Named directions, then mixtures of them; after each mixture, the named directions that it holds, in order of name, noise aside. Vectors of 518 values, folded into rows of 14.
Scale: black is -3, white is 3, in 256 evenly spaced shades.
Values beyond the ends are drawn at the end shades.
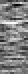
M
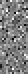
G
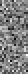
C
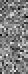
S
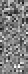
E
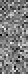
S.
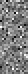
G, S.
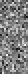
S.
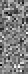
E.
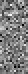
E, S.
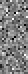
G.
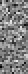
C, G, M.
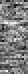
G, M.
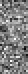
C, M.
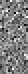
G.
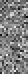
S.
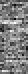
E, M.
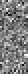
C, E, G.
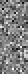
E, G, S.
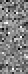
G, M, S.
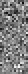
E.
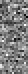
G, M, S.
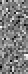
C, G.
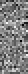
C, M, S.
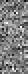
G, M, S.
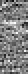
C, M, S.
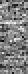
G, M.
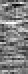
M.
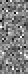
G, S.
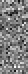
E, S.
